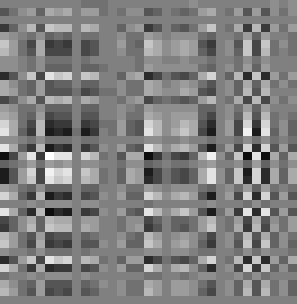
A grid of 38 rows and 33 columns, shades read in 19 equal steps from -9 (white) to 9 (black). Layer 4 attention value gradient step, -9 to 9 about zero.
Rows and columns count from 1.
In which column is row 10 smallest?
6
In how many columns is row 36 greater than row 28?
15
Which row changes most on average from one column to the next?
20
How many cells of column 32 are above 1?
4
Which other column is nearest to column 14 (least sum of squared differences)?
26
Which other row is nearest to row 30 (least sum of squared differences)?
37
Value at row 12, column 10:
4
